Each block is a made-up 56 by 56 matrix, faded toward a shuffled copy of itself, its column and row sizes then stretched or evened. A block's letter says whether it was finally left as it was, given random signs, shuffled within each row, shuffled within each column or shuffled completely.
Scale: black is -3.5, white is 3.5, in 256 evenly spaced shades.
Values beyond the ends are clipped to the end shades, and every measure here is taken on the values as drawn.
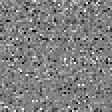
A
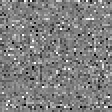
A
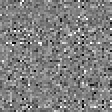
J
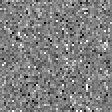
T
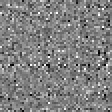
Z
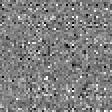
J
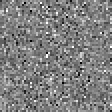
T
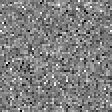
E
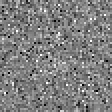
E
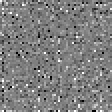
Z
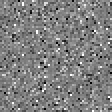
T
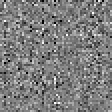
Z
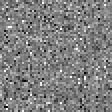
T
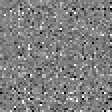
J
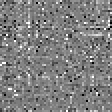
J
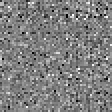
Z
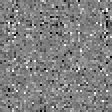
J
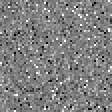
E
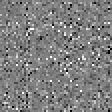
J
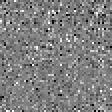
J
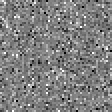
T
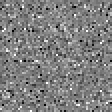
A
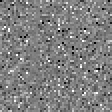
T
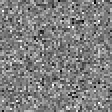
T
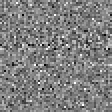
A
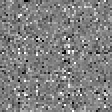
Z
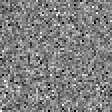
E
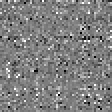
J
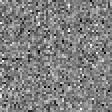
T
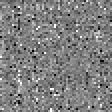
T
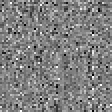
J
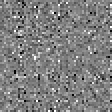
J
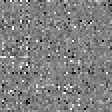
Z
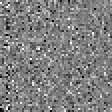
T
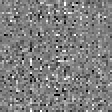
Z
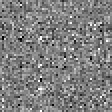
Z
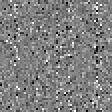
T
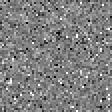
E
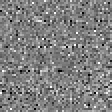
A
